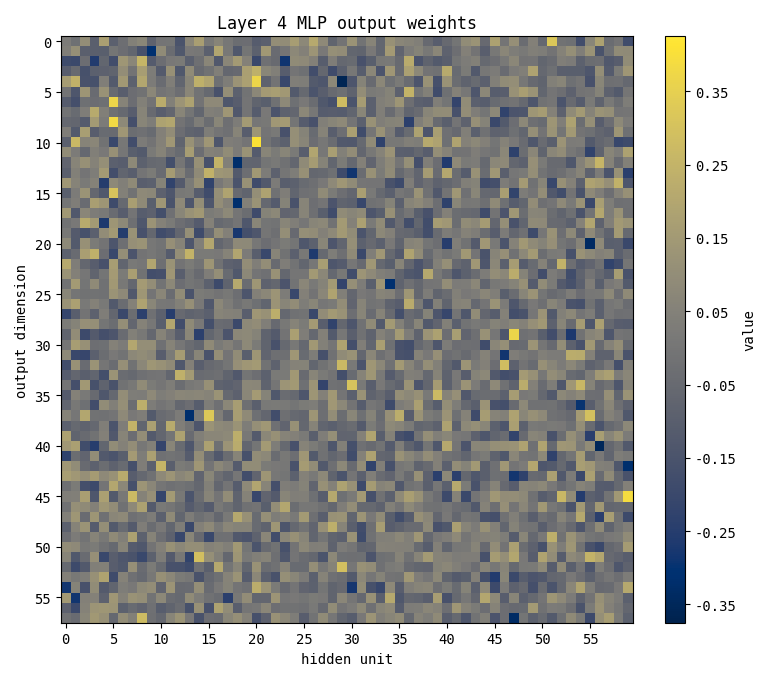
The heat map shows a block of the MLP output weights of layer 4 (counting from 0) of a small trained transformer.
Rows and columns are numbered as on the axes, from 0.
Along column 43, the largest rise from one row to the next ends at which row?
38
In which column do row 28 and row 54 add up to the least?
30
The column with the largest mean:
8
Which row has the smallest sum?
27
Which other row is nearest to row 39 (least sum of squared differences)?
57
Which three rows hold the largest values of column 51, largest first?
0, 49, 43
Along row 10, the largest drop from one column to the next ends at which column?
21
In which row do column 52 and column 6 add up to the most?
45
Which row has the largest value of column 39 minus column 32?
35
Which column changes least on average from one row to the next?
25
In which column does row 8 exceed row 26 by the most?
5
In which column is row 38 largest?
7
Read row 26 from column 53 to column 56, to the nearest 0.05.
-0.15 -0.15 0 -0.1
